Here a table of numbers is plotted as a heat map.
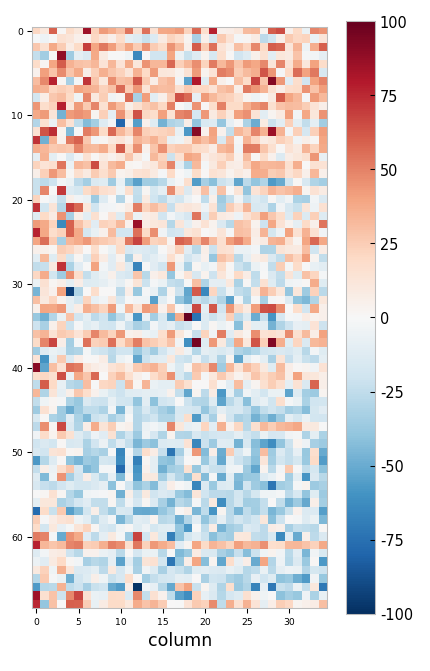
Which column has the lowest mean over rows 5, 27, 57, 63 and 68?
34
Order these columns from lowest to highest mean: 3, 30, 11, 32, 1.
32, 30, 11, 1, 3
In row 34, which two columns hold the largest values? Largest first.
18, 17
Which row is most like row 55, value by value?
62
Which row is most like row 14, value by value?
7
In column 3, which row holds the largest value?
3
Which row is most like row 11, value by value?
52
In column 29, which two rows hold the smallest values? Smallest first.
60, 18
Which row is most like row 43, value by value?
59
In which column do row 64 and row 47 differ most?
16
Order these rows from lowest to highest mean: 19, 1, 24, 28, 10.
28, 1, 19, 24, 10
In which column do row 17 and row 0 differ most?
6
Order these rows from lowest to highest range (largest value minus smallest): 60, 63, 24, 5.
5, 24, 63, 60
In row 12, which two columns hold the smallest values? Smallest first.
18, 4
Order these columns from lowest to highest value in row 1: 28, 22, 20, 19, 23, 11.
19, 28, 11, 20, 23, 22
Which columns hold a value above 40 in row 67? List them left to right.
0, 4, 5, 12
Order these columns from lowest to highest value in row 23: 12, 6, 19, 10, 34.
19, 6, 10, 34, 12
